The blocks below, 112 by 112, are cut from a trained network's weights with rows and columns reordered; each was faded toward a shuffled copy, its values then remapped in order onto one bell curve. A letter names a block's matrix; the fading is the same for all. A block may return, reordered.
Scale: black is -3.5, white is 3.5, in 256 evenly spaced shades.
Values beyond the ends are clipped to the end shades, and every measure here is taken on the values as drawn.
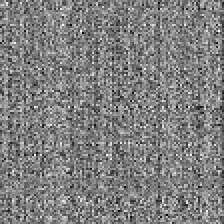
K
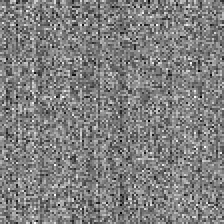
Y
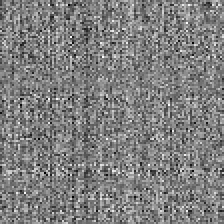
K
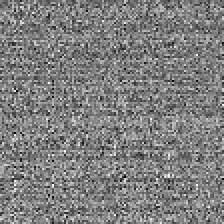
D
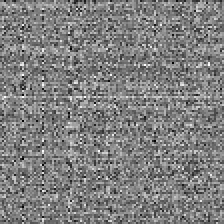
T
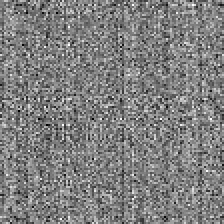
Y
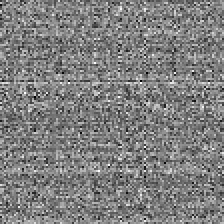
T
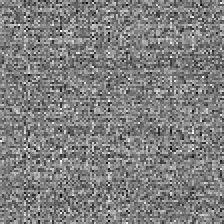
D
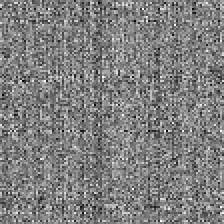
K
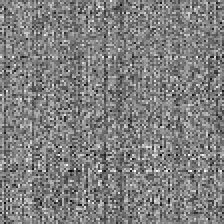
K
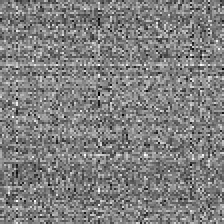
T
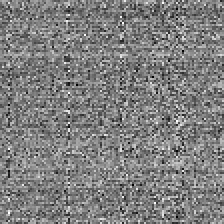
D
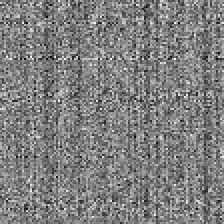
K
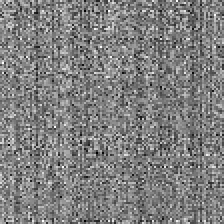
K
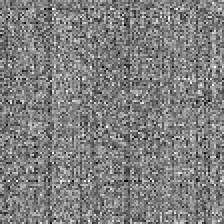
K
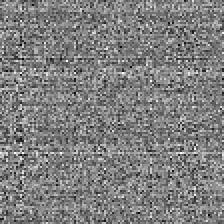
T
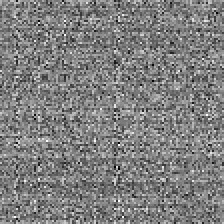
D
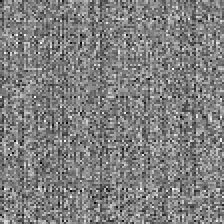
K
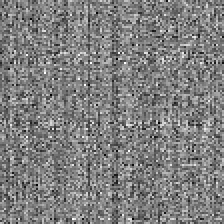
K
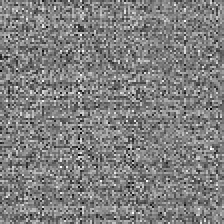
D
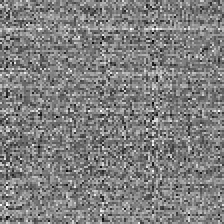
T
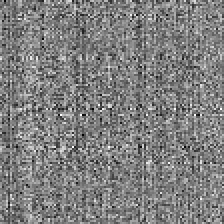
K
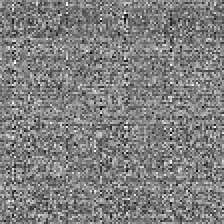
D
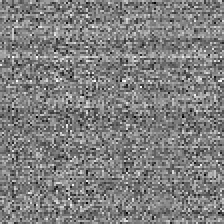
T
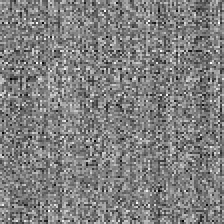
K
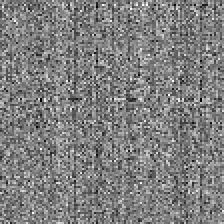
Y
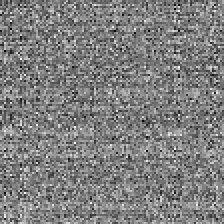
D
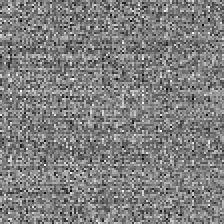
D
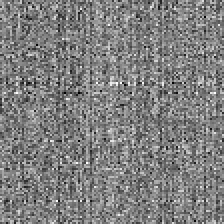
K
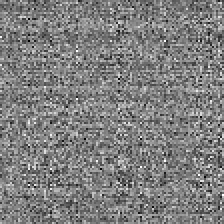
D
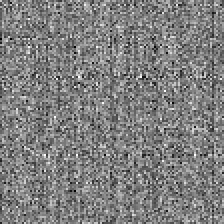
Y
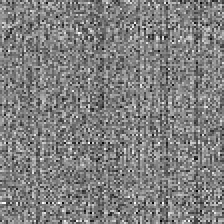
K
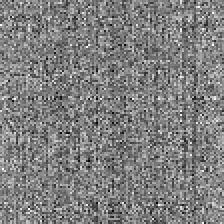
Y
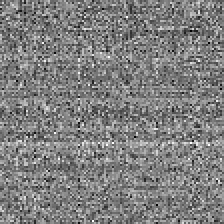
T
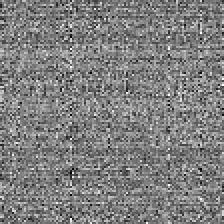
D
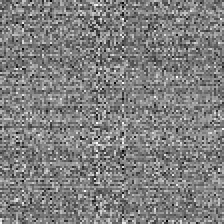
D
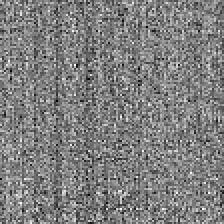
Y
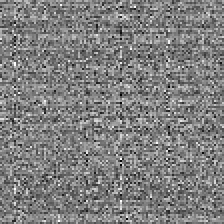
D
